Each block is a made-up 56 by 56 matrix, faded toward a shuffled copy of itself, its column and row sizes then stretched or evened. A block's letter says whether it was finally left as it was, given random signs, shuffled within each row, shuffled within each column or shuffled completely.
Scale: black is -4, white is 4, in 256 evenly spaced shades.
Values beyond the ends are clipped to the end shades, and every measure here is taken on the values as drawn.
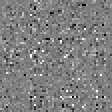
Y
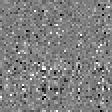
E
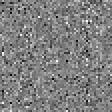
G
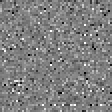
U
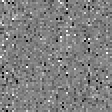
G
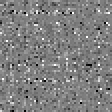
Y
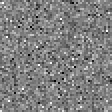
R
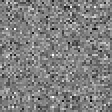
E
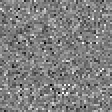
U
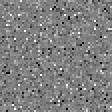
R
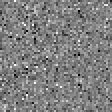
G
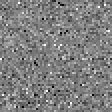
U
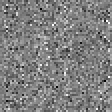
G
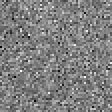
R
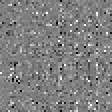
E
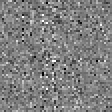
Y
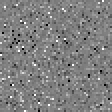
R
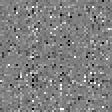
Y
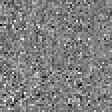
Y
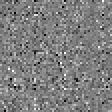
Y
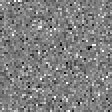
R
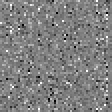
G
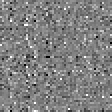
Y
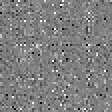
E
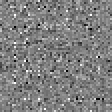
Y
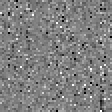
G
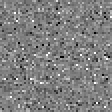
U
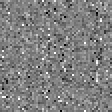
G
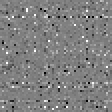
E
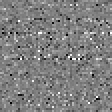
U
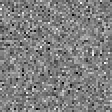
R
